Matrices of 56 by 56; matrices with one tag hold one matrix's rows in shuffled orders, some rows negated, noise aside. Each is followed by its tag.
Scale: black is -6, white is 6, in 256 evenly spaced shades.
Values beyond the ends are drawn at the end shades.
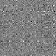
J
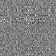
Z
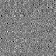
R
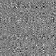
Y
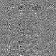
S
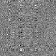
S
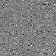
J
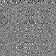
Z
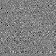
R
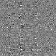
S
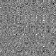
Y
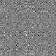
Z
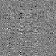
S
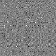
Z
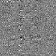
S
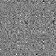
Y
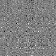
Z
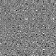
Y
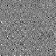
R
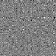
J
